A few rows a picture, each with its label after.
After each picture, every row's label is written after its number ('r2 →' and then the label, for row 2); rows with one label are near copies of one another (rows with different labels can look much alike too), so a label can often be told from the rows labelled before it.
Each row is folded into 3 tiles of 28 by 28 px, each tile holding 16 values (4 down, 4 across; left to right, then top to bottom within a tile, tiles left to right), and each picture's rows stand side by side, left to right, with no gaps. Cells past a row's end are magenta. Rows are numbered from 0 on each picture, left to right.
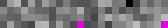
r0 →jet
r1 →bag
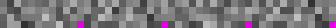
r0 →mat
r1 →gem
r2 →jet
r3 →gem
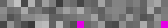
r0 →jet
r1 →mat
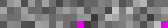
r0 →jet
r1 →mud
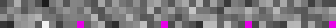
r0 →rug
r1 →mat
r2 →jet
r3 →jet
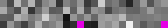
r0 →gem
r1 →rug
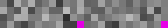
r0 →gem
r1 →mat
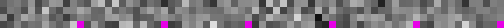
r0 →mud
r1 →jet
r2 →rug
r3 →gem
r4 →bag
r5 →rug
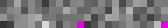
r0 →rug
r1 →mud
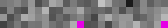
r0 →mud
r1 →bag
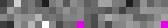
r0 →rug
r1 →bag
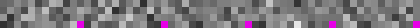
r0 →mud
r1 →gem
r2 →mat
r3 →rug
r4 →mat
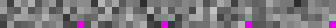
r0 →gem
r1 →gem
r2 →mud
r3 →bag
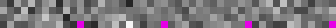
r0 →gem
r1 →rug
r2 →mat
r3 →jet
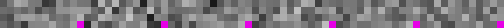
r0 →bag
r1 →gem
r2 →bag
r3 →mud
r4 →mud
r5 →mat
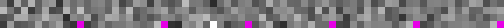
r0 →gem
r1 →mud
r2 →rug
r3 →mat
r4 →mud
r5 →mud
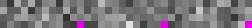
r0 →gem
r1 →rug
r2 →mud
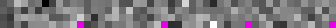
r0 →bag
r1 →mud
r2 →rug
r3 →mat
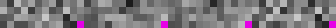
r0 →gem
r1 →bag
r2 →bag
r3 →gem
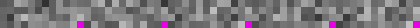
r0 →bag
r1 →jet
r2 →mud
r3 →mud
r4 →mud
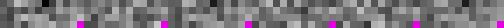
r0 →bag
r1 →mud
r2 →bag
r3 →jet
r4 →jet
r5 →bag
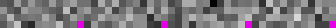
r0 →mat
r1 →gem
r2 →bag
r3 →gem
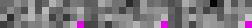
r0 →mud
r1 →bag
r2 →bag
